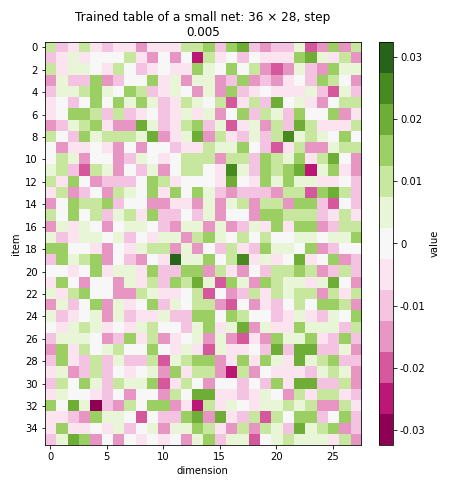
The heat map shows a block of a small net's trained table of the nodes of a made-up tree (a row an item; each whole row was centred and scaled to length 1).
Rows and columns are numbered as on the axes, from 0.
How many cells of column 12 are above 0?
17
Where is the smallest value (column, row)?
4, 32
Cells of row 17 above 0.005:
5
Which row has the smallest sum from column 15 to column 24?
29
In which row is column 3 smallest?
11
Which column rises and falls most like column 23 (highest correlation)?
20
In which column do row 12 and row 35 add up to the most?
2
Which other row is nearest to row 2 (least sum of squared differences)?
24
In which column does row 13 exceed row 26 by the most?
25
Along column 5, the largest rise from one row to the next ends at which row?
14
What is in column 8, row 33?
-0.02
